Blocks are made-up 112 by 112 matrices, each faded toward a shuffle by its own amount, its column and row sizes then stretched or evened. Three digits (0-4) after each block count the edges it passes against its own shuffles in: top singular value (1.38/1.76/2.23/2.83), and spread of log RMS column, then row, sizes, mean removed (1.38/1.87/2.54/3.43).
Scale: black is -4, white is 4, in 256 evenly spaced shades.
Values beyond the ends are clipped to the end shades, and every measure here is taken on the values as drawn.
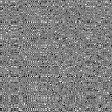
4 1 3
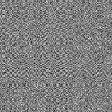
4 2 2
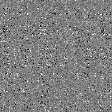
0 2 2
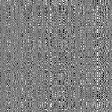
4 4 1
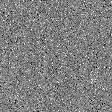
0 0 0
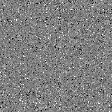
1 1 1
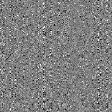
3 3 0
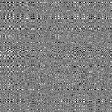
4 3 4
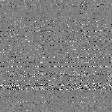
2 1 4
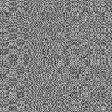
4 0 0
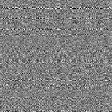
4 0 4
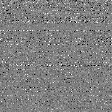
0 0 4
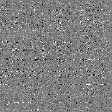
1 2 3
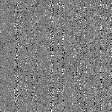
2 4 0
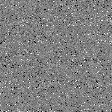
0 1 2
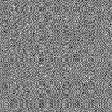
4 1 0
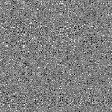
2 1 2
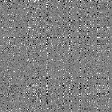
3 3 3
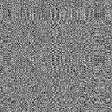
4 2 2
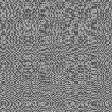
4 1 0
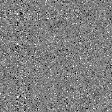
2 2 1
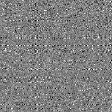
3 2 3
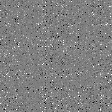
1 2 2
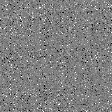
0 2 1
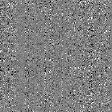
0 4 2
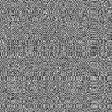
4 1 2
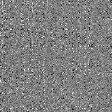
2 3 2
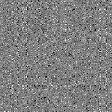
3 2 1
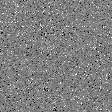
0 0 1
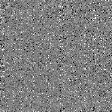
2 3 2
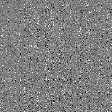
2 3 1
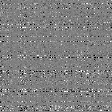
2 2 4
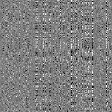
4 4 0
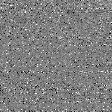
2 0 3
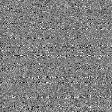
2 1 4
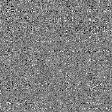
1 2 3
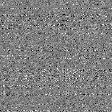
0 1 4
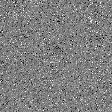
1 1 1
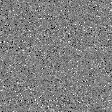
0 0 2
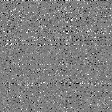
2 1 3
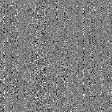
0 4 2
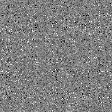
0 2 2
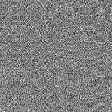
3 0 1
